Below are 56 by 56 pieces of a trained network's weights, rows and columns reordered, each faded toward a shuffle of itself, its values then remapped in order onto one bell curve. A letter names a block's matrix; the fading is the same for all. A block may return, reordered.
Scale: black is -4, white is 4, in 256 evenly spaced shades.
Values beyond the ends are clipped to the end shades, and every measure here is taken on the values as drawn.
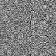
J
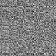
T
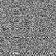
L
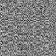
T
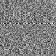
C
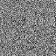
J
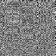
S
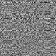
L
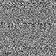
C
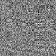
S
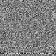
L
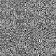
J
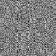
S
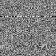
L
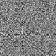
T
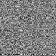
L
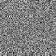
C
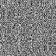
J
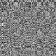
T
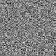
C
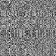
S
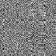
S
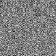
C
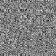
C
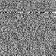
L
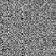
S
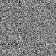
T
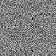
S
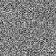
C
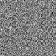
J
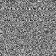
C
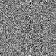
J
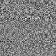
C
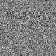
C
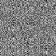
S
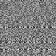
L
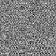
T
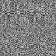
T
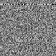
L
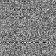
C
